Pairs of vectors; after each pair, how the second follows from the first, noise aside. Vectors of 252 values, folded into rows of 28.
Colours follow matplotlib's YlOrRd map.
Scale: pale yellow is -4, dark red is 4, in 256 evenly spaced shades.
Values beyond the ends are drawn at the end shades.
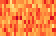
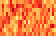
negated.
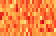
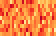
sign-scrambled.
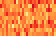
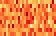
negated.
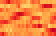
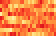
wrapped around, negated.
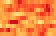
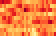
wrapped around, negated.
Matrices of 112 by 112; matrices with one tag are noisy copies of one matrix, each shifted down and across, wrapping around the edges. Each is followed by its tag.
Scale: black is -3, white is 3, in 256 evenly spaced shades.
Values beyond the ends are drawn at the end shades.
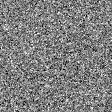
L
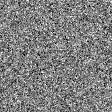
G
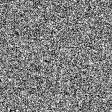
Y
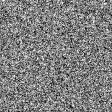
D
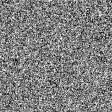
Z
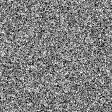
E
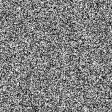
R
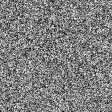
G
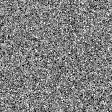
E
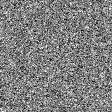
R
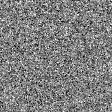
D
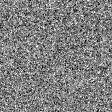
Z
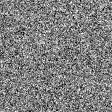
L
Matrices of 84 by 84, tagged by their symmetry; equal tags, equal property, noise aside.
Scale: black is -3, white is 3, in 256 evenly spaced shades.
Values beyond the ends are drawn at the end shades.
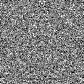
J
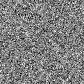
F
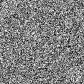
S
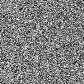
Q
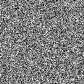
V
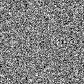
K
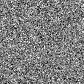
V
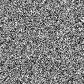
V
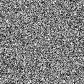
F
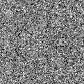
K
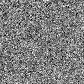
S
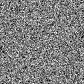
F
